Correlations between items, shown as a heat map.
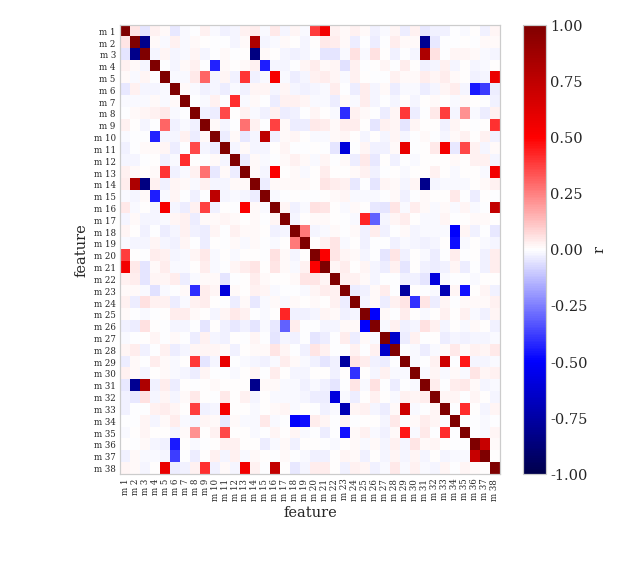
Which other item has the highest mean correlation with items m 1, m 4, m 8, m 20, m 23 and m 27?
m 21
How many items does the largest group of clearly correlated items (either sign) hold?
6
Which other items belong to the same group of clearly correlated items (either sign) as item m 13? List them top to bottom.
m 5, m 9, m 16, m 38
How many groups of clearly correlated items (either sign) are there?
12
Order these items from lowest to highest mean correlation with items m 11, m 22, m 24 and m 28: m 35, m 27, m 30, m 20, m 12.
m 27, m 30, m 12, m 20, m 35
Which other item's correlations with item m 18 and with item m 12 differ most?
m 34
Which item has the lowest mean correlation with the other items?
m 23
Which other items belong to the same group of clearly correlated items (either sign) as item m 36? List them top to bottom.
m 6, m 37
